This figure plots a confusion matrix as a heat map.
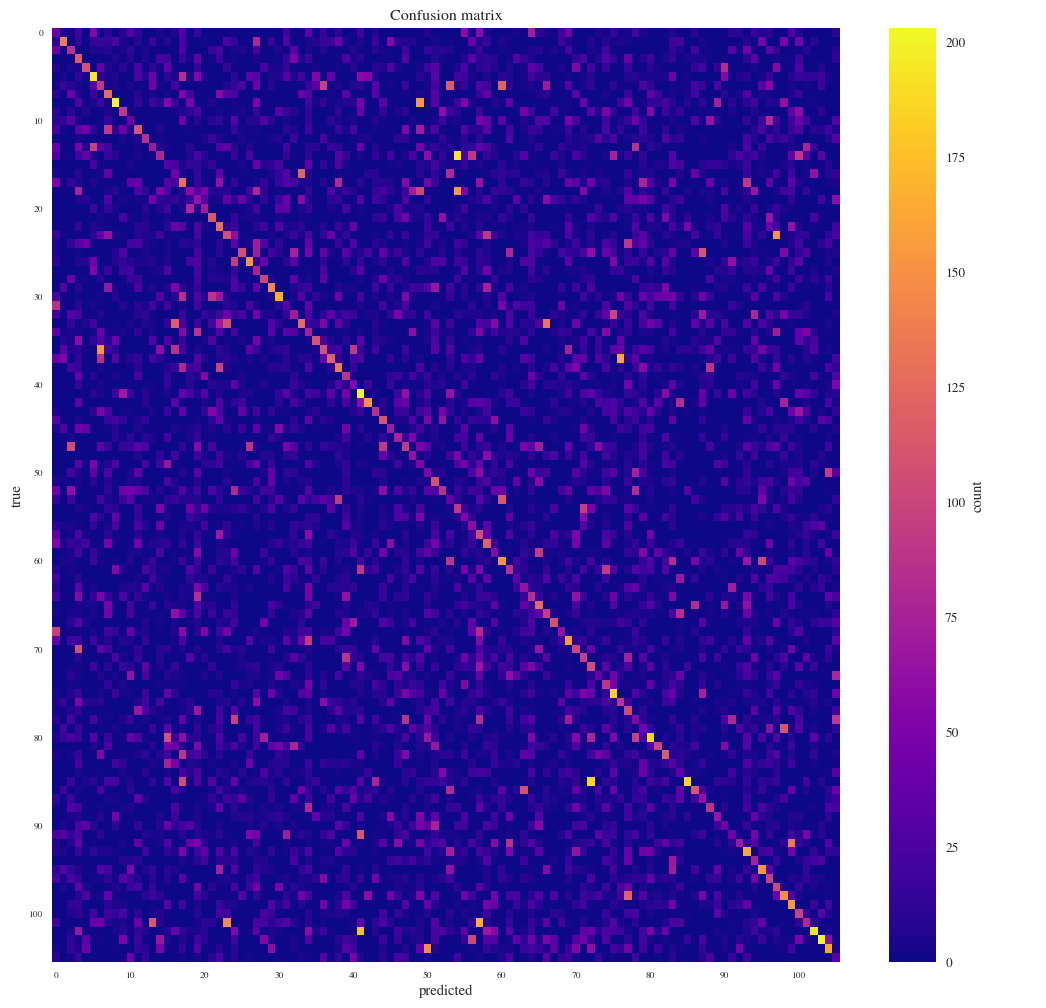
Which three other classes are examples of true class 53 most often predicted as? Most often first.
60, 38, 95
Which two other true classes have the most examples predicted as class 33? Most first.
16, 19
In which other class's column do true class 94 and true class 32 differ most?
75
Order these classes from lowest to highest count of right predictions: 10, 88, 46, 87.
10, 87, 46, 88
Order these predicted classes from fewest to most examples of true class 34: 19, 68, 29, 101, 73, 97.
73, 68, 29, 101, 97, 19
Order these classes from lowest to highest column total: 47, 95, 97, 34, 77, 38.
95, 38, 97, 47, 77, 34
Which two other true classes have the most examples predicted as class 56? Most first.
103, 14
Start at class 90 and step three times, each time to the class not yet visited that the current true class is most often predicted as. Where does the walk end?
86
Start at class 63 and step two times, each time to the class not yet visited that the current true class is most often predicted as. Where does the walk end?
41
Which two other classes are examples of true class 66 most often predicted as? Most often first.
84, 16
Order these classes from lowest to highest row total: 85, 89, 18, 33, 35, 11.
89, 35, 11, 85, 18, 33
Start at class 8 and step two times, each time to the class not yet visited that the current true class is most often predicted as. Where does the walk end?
15
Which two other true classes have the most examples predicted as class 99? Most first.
92, 22
